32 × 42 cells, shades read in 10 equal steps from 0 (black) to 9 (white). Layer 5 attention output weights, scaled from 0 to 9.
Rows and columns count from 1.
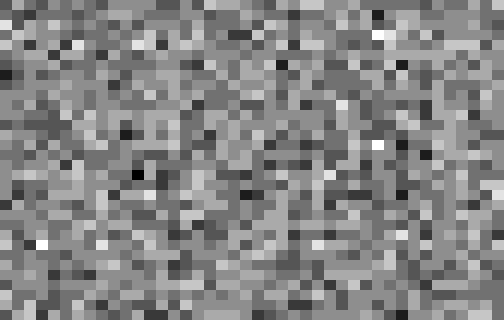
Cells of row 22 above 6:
5
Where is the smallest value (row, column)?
18, 12
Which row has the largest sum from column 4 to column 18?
20
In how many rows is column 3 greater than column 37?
9
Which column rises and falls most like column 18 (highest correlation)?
42
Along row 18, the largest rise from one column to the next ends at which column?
13
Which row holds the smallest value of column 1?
8
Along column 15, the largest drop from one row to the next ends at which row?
27
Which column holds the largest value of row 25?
4
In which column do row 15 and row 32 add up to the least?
34
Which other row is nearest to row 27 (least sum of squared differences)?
28
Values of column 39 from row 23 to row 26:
4 5 4 6
